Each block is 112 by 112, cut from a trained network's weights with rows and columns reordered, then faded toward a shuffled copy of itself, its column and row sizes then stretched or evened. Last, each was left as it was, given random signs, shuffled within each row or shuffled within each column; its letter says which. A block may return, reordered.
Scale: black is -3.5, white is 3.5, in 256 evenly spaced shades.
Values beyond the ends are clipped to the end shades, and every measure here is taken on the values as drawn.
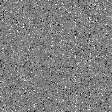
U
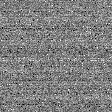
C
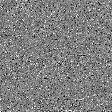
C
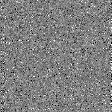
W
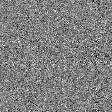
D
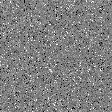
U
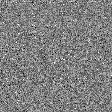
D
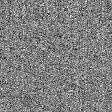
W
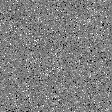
U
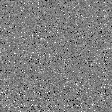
D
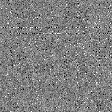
W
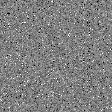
U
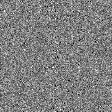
D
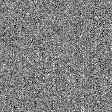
U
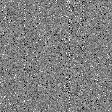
U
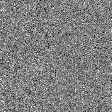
U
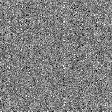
W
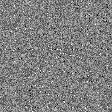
D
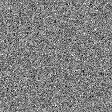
C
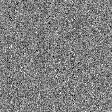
U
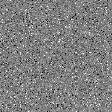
W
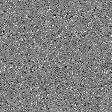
C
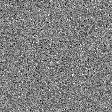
C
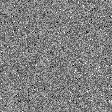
D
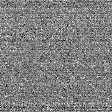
W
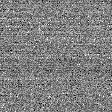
W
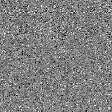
W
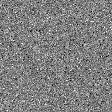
C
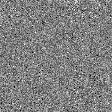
D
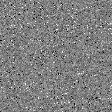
W
